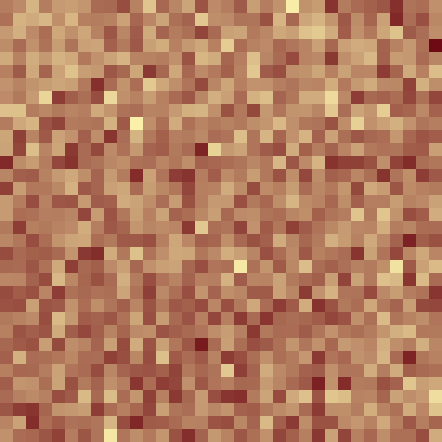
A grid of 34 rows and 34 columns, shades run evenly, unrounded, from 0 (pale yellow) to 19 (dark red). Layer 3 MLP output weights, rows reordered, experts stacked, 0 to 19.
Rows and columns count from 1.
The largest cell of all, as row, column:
4, 34
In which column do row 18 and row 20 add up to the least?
11
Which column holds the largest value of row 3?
16
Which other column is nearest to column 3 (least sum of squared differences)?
20
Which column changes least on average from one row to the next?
14
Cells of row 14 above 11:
14
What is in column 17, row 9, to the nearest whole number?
8
